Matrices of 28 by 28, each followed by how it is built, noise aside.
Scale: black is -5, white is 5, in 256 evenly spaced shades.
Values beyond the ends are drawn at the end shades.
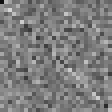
diagonal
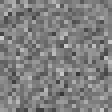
noise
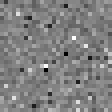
sparse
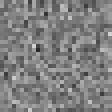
blocks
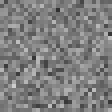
noise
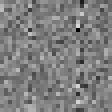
uneven columns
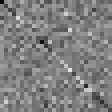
diagonal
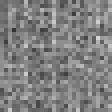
blocks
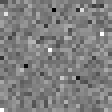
sparse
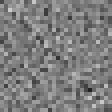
diagonal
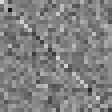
diagonal
